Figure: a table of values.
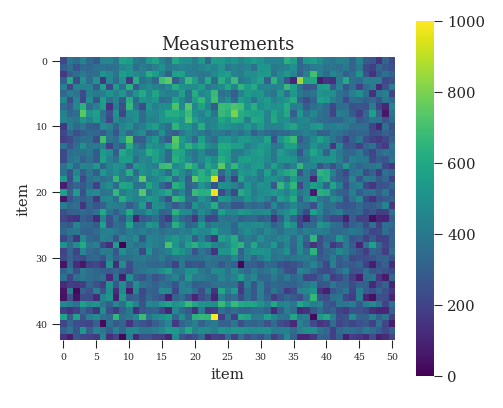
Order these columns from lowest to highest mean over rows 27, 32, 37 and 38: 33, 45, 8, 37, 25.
45, 8, 37, 33, 25
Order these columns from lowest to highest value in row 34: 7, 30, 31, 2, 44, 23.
2, 44, 31, 23, 30, 7
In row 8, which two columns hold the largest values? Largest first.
26, 3
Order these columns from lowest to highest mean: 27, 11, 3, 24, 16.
3, 11, 16, 27, 24
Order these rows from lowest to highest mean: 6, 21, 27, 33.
33, 27, 21, 6
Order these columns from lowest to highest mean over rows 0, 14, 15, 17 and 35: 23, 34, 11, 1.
1, 11, 23, 34
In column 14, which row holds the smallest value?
42
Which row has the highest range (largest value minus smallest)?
39
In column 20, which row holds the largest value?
18
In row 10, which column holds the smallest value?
48
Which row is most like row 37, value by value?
9
